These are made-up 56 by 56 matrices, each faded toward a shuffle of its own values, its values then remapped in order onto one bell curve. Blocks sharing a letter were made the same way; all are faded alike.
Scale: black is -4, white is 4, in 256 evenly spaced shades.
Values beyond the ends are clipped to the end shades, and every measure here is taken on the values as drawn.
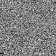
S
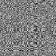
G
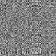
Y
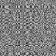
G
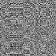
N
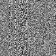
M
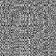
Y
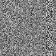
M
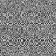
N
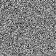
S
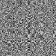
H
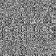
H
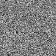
S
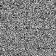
S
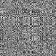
Y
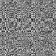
G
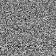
S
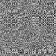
N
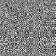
G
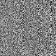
M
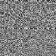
H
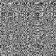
H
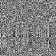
H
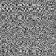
H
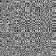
G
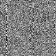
M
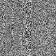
M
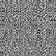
N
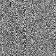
M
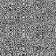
Y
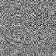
H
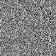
M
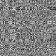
N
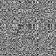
Y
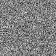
S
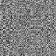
Y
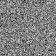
S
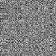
H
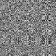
Y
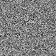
S
